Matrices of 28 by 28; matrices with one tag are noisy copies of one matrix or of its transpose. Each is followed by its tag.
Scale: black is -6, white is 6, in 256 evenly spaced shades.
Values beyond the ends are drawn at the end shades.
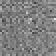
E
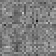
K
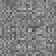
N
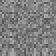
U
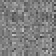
K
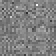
N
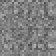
U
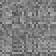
K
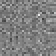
E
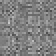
N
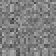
U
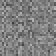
E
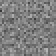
U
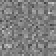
U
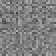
E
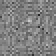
N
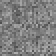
K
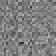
E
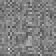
N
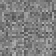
K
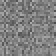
E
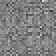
N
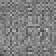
N
